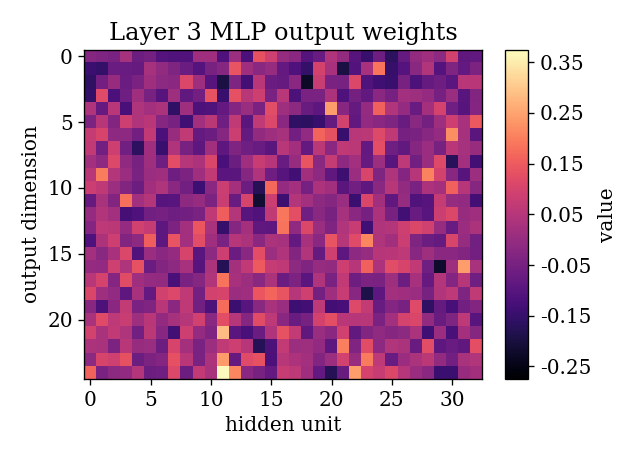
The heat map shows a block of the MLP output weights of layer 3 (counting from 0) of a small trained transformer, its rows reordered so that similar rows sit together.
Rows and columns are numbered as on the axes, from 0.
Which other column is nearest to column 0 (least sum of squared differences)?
25
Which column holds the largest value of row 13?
16
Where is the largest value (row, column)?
24, 11
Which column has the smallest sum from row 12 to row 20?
28
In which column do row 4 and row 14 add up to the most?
20
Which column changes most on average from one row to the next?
23
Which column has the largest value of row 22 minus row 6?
21
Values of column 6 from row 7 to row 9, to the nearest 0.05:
-0.15 -0.05 0
